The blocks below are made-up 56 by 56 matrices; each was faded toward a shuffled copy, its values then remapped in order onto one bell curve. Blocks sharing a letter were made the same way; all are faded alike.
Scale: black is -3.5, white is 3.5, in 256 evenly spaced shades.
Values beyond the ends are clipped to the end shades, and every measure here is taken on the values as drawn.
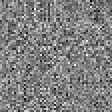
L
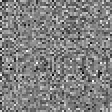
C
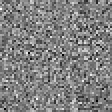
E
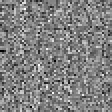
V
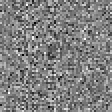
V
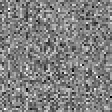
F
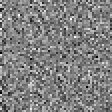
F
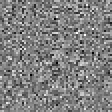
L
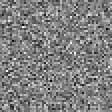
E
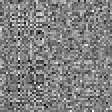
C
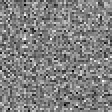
F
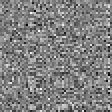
C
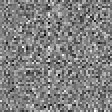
C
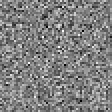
E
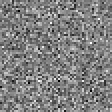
F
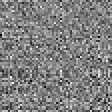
C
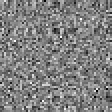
L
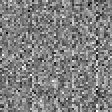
F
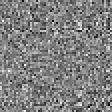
E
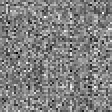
F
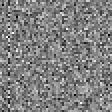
V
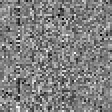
F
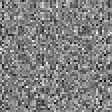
C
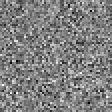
E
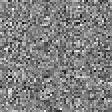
L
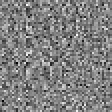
C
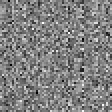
F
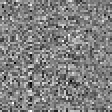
L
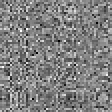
C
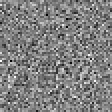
E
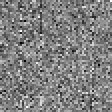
V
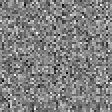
F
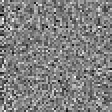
F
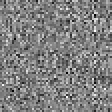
C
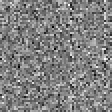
V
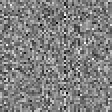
F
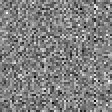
L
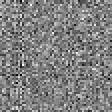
C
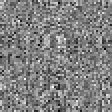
L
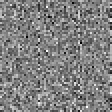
F
